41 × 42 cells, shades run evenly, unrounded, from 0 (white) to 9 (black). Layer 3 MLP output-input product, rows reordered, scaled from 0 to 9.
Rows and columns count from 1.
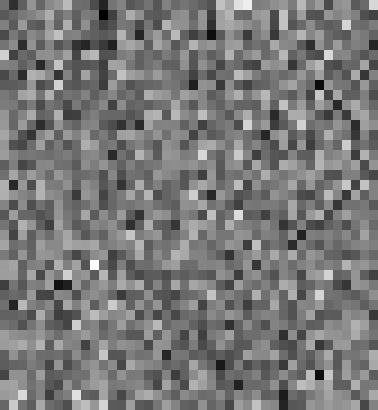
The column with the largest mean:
13
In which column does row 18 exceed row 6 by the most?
37
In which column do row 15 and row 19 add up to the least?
39
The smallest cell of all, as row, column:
27, 11
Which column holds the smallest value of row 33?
9
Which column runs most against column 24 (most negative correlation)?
6
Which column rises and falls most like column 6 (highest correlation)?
32
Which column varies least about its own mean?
21
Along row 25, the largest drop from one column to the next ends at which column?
29
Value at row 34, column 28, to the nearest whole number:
5
